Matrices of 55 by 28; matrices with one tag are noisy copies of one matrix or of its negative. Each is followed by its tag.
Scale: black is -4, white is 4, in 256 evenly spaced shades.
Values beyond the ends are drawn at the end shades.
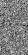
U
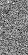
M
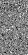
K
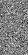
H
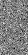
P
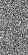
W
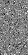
M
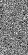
H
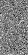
W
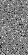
P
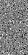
W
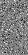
K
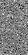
K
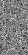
P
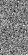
U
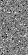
P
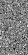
W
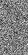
H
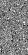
U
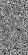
M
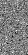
U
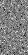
P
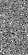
U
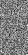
U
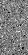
P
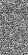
M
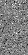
H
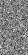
P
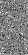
K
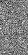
H
